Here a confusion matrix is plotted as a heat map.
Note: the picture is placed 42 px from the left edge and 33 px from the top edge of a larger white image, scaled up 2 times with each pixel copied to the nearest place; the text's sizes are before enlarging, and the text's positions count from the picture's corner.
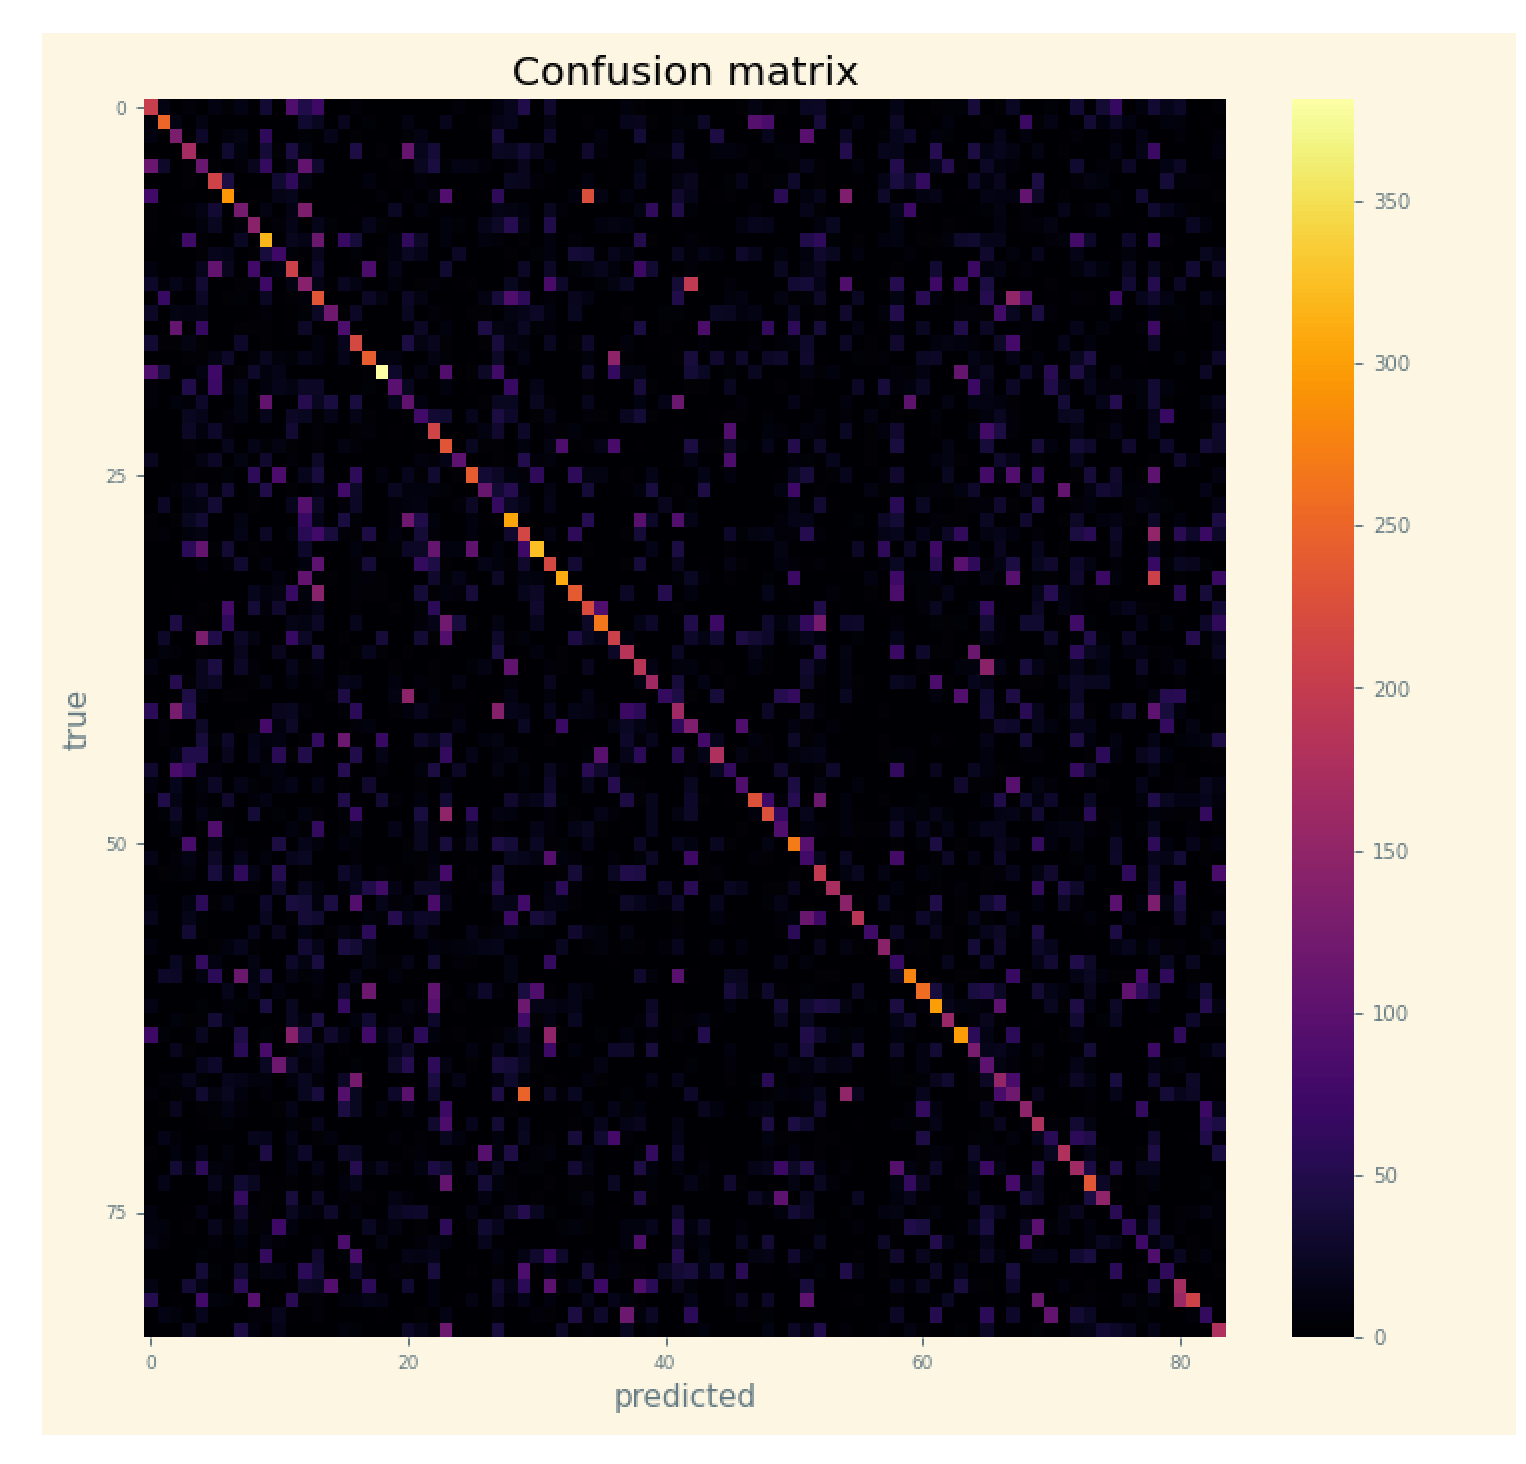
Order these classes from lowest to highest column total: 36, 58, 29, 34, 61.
36, 34, 61, 58, 29
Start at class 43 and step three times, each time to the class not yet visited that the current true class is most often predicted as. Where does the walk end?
51
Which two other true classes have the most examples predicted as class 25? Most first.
30, 48
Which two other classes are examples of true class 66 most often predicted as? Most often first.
16, 67
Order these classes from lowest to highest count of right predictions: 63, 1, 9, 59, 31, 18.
31, 1, 59, 63, 9, 18
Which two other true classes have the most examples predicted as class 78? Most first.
32, 29
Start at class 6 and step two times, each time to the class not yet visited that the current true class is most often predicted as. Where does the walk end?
35
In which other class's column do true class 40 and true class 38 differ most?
20
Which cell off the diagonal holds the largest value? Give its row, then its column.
67, 29
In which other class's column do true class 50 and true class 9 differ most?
13
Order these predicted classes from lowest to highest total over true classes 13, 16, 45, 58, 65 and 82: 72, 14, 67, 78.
14, 78, 72, 67
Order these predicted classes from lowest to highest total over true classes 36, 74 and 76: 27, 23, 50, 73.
50, 27, 73, 23
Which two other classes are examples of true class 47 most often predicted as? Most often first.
52, 48
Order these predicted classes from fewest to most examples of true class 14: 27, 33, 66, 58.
27, 33, 58, 66
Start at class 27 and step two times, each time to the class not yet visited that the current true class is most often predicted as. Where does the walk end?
42
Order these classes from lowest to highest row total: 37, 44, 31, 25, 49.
49, 37, 44, 31, 25
